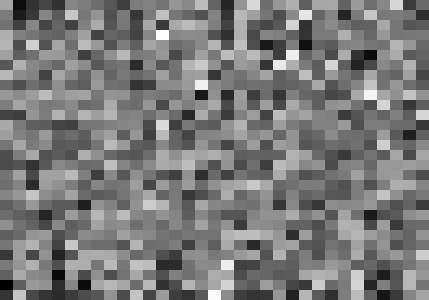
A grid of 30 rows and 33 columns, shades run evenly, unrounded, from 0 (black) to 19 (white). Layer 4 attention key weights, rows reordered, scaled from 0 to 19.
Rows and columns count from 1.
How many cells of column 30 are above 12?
5
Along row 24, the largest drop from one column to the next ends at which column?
23
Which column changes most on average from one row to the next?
13
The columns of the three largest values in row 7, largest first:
22, 26, 16
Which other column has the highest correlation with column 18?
11
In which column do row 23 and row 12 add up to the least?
15
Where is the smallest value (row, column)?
29, 1
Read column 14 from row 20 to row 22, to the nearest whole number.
9 9 10
